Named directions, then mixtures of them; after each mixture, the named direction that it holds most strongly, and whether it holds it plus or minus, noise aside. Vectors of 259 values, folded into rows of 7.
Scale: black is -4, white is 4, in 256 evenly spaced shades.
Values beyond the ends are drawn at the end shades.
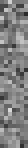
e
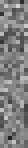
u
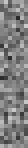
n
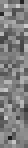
u, plus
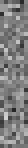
n, minus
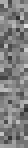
n, plus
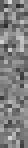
e, plus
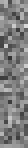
n, plus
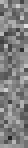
u, plus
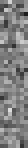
e, plus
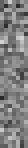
e, plus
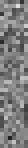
u, plus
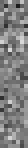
u, minus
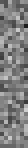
n, minus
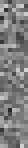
e, minus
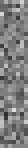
n, plus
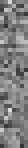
e, plus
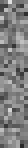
e, plus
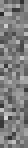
u, plus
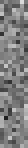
u, minus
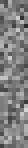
n, minus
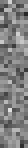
e, plus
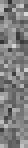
e, minus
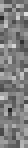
e, minus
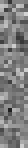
e, minus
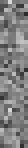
e, plus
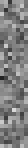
n, plus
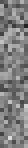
u, minus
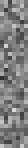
n, plus
